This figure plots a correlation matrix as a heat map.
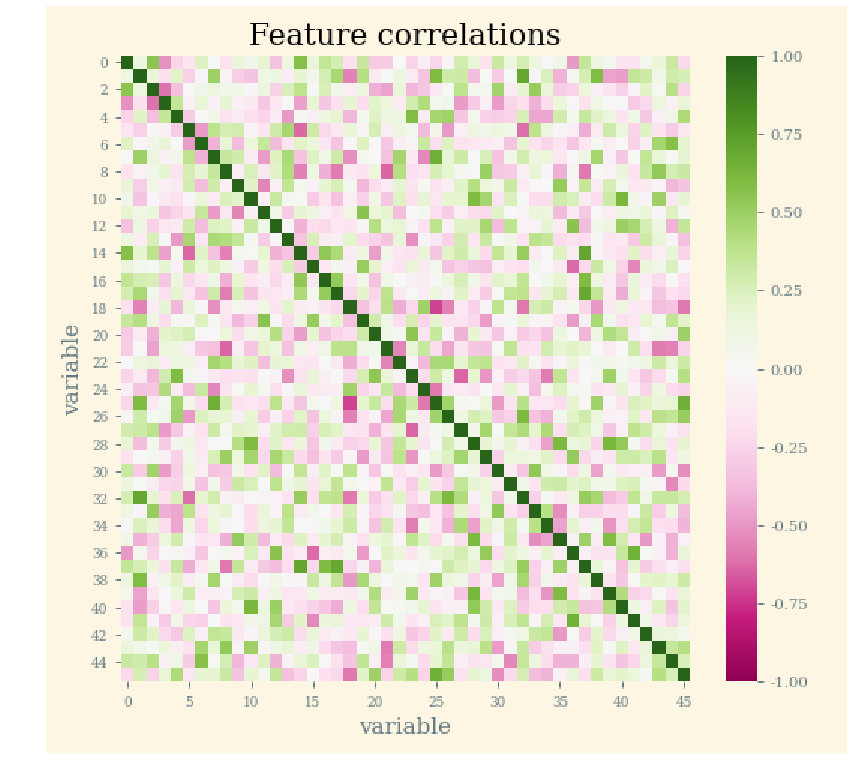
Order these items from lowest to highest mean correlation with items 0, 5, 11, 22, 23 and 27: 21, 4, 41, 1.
21, 4, 41, 1
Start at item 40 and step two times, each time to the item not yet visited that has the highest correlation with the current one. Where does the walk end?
28
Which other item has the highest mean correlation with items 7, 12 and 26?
25
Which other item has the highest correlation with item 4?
23
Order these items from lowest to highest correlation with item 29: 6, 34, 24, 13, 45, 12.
6, 24, 45, 34, 13, 12
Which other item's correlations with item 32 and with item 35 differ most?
1
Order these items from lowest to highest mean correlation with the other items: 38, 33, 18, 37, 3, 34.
18, 3, 33, 34, 37, 38
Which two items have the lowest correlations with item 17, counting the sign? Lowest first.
8, 40
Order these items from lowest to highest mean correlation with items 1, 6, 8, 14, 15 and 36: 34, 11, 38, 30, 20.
30, 20, 34, 11, 38
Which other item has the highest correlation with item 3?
24
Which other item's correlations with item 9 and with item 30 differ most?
11
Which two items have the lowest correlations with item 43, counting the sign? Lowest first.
21, 30
